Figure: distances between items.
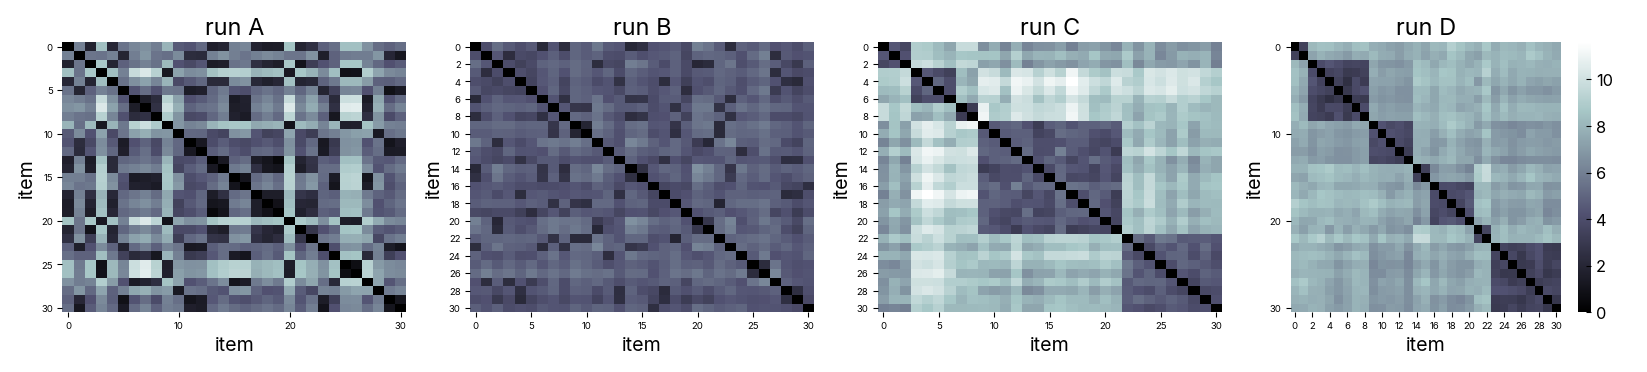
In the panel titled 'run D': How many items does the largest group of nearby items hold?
8
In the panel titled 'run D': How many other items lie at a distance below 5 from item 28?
7
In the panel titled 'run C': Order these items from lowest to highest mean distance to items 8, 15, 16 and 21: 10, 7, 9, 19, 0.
19, 10, 9, 0, 7
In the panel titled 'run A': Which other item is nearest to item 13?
19
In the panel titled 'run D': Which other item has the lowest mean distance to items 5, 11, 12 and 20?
13
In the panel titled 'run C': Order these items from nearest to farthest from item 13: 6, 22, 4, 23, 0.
0, 23, 22, 6, 4
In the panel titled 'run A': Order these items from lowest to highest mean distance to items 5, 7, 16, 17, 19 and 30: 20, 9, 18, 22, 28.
18, 22, 28, 9, 20
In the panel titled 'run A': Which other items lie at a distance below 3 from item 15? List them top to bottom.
6, 7, 8, 16, 24, 27
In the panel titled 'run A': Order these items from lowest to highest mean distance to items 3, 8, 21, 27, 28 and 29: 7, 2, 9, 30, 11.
11, 30, 2, 7, 9
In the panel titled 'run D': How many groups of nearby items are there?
7
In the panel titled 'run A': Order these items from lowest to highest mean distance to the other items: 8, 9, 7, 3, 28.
8, 28, 7, 9, 3
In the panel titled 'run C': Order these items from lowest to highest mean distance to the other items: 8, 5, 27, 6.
27, 6, 8, 5
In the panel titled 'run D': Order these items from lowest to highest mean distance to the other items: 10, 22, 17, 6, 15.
6, 10, 17, 15, 22
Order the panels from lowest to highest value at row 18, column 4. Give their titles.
run A, run B, run D, run C
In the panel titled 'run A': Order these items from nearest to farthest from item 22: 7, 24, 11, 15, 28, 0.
0, 28, 11, 24, 15, 7
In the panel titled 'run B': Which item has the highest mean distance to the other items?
26
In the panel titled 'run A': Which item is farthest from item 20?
7
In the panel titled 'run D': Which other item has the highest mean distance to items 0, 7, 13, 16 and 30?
22
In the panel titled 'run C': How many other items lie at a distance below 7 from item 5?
3
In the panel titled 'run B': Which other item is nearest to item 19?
5
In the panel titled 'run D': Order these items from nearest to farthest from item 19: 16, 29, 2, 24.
16, 29, 24, 2
